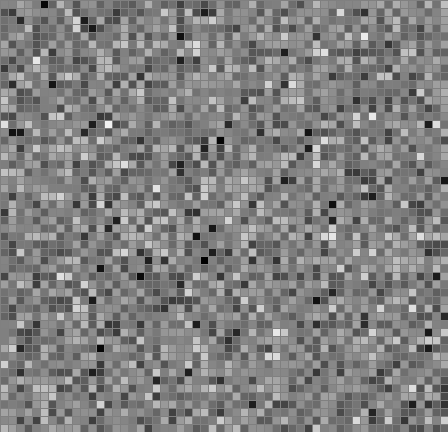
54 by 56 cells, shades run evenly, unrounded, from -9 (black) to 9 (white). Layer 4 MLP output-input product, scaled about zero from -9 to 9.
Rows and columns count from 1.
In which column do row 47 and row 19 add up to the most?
20
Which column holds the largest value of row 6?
25
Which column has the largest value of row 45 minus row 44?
34
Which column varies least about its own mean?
44
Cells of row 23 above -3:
48
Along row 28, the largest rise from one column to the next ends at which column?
16
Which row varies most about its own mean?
35
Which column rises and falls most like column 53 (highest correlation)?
55
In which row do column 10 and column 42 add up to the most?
39
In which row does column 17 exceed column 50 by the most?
46
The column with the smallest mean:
12
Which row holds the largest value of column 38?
13
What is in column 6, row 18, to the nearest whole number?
-3
